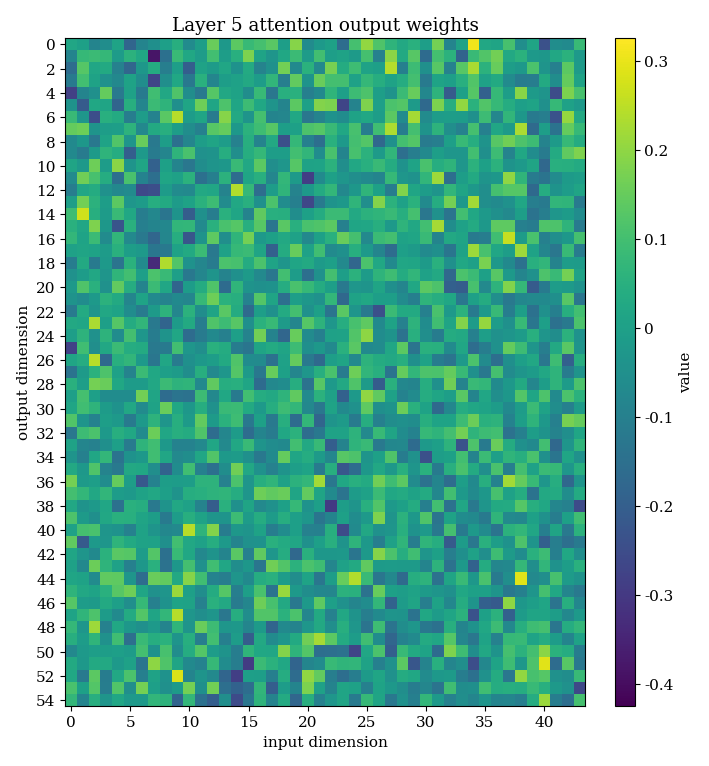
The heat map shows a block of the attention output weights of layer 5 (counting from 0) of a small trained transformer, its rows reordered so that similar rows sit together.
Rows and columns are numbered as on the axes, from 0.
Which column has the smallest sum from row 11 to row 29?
7
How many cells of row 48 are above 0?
17
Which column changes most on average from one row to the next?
21
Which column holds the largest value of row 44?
38
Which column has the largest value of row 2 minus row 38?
22
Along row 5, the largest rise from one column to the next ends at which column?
31
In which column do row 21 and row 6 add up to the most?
42
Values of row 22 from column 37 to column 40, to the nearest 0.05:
-0.1 0 -0.15 -0.05
